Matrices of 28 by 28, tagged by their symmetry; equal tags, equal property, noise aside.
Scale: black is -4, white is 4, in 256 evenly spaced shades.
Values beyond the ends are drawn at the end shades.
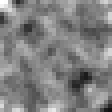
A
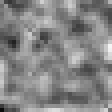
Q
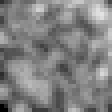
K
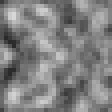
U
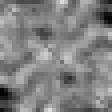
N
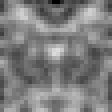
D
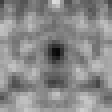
D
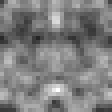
D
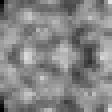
U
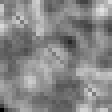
K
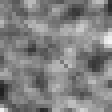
Q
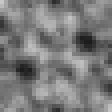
N
